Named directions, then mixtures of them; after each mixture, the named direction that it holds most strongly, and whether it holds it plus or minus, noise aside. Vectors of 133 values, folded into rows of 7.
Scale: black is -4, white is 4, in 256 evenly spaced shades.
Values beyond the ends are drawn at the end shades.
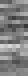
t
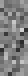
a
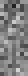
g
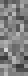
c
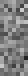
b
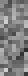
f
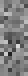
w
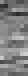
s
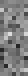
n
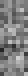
f, minus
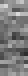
s, minus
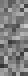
b, minus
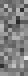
b, minus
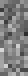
n, minus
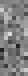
n, plus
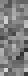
f, plus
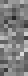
f, minus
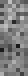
g, minus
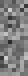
b, minus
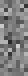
w, plus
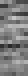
t, minus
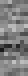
t, minus
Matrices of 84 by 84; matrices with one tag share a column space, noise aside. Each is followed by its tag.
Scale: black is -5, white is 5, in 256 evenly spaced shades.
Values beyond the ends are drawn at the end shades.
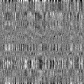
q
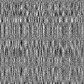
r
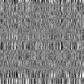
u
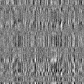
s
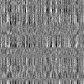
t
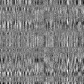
s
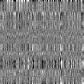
q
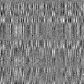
r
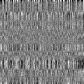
q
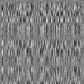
r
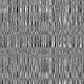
t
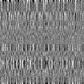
q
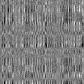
t
